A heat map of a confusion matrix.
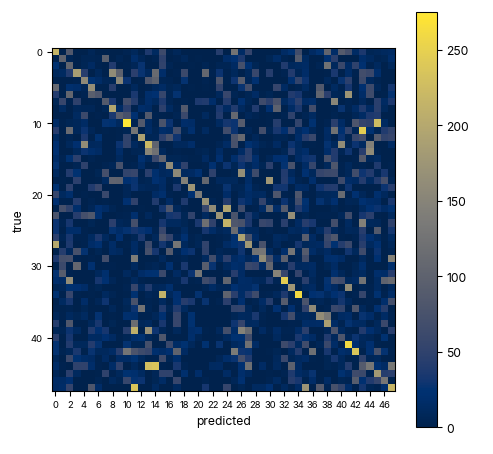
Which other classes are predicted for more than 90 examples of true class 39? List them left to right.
11, 13, 26, 27
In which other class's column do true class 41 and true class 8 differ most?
27
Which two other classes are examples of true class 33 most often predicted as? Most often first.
41, 11
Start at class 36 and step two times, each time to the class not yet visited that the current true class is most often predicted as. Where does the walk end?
26
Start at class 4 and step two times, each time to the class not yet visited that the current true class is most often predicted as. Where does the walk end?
25
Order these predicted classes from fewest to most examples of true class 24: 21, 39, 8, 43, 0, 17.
17, 0, 8, 39, 21, 43
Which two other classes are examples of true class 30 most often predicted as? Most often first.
3, 21
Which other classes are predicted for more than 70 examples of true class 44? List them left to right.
13, 14, 27, 33, 43, 47
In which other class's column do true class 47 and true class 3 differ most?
11
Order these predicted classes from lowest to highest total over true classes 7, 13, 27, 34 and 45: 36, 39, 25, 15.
36, 25, 39, 15
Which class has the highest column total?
43
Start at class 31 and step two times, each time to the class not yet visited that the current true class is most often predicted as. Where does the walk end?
40
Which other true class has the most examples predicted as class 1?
31
